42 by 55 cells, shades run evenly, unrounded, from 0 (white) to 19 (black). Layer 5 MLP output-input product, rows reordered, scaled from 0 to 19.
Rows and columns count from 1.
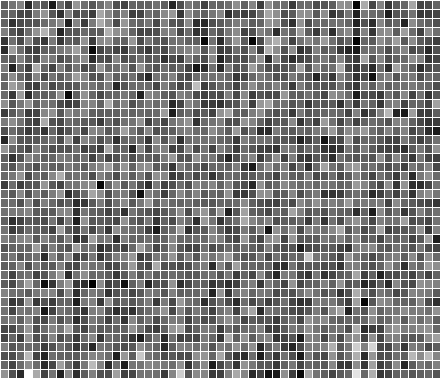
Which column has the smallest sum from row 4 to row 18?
14
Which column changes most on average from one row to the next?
8
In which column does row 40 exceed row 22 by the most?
33
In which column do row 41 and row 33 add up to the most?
27
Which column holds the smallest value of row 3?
13
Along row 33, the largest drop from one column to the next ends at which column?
28
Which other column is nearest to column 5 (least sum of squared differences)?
1
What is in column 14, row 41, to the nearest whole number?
16
